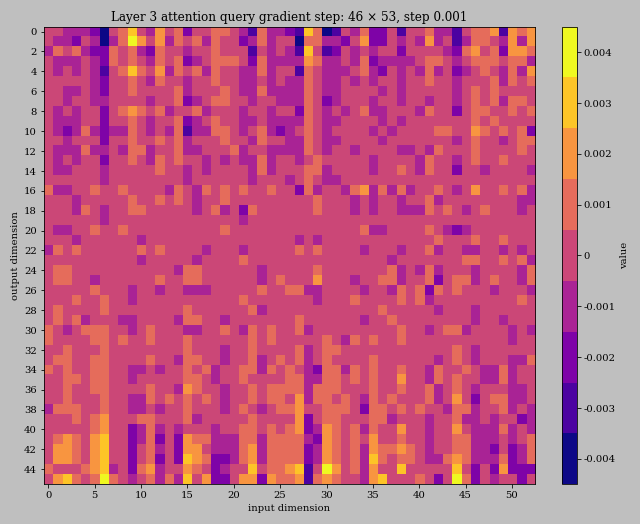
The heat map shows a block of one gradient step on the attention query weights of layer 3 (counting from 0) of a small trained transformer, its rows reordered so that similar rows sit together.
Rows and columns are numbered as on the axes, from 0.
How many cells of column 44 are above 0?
16
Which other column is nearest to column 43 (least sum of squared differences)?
4
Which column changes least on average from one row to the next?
20
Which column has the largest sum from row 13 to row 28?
41
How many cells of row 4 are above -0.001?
31
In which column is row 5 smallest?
6
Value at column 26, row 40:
0.001
